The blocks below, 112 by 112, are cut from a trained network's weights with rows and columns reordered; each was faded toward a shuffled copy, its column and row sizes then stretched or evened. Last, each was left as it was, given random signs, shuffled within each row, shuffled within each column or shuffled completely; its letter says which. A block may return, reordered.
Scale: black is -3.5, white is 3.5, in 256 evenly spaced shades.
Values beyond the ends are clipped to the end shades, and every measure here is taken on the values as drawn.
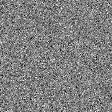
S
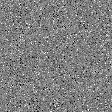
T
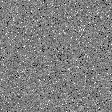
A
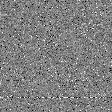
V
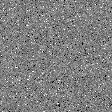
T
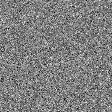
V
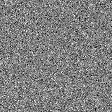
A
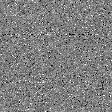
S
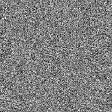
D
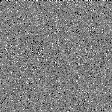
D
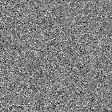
S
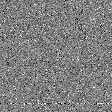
V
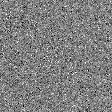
T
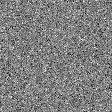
A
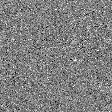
V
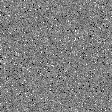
T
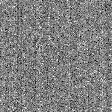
T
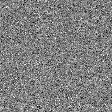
S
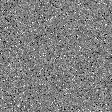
A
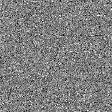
S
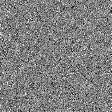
S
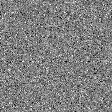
V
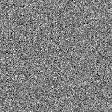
D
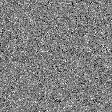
V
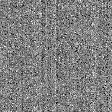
D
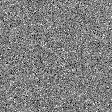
A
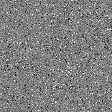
T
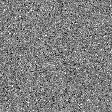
V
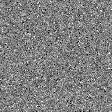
T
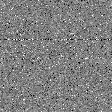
V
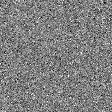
T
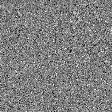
S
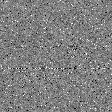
V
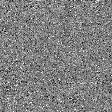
S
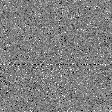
D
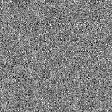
D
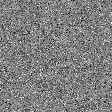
A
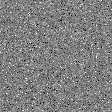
A
